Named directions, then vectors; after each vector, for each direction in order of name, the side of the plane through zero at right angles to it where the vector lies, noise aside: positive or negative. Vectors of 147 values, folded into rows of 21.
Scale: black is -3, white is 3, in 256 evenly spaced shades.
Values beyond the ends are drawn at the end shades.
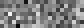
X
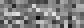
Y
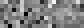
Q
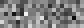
negative, positive, negative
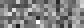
negative, positive, positive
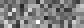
negative, positive, positive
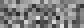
positive, negative, negative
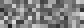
positive, positive, negative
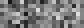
positive, positive, positive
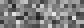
positive, negative, positive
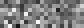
negative, positive, positive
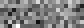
positive, negative, negative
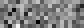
positive, negative, negative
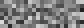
positive, positive, negative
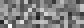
negative, negative, positive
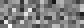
negative, negative, positive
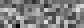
negative, positive, positive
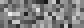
positive, positive, positive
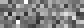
positive, negative, positive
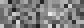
positive, negative, positive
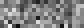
negative, positive, positive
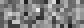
positive, positive, positive
